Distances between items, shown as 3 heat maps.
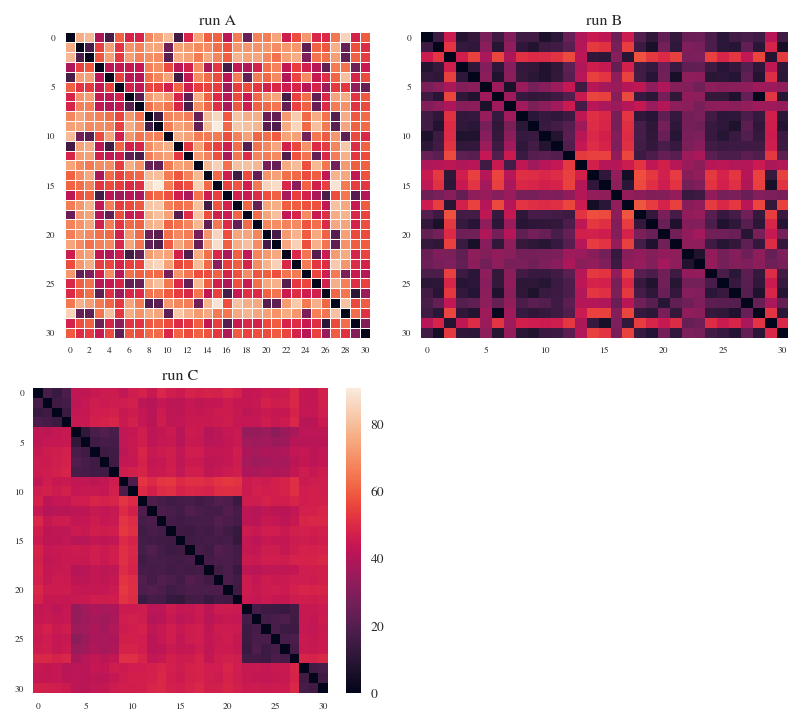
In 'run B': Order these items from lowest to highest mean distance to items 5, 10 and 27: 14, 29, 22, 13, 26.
26, 22, 13, 29, 14
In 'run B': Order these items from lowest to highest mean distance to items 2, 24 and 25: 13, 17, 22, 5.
22, 5, 17, 13
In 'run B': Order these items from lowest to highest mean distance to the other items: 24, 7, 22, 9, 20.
9, 24, 22, 20, 7
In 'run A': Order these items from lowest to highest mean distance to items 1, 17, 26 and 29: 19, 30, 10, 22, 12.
30, 19, 10, 22, 12
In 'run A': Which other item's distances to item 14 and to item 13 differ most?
17
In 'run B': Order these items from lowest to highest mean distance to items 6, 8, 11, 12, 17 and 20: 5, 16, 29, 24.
24, 16, 5, 29
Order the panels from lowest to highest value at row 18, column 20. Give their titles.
run C, run B, run A
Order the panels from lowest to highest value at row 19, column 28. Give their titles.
run B, run C, run A
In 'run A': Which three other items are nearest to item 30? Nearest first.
5, 29, 26
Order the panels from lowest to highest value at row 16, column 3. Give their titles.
run A, run B, run C
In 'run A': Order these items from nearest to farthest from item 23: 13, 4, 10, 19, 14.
4, 14, 19, 10, 13
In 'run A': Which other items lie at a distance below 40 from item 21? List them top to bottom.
8, 9, 13, 20, 27
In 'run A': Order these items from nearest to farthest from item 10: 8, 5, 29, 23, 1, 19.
1, 5, 29, 19, 8, 23
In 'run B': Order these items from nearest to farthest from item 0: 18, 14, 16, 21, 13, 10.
10, 21, 18, 16, 13, 14
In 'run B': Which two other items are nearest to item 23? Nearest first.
22, 16
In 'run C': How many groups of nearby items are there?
6
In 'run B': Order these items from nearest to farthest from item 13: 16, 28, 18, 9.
9, 16, 28, 18
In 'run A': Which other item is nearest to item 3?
16
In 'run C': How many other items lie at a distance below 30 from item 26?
5
